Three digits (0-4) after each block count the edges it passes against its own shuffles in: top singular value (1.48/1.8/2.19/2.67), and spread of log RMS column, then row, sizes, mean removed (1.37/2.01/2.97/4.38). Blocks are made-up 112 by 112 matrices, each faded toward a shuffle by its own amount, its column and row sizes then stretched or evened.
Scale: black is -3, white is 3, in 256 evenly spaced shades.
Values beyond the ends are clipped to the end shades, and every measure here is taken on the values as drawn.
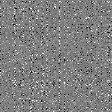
2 3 2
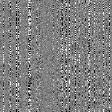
4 4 0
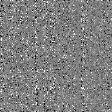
0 3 1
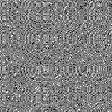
4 0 0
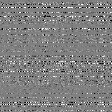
3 1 4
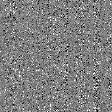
0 3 0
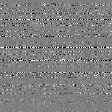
3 0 4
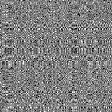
4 0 2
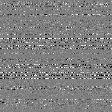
3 0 4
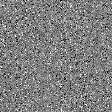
1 2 0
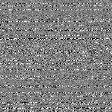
2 0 4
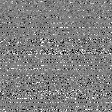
0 0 4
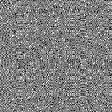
4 0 0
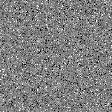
1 1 1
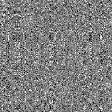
3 2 0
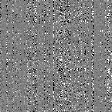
0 4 2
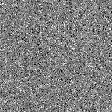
2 0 0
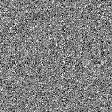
2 1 0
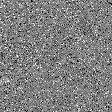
0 0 0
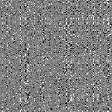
4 3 0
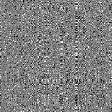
4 2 1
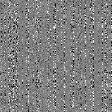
3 4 1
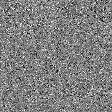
0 0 1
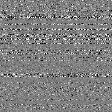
2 0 4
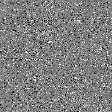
1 1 2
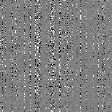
2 4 2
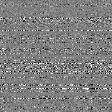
2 1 4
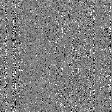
1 3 0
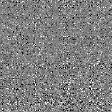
2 2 3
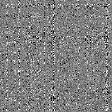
1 3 2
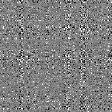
3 3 3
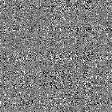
0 3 3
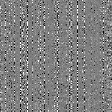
4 4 0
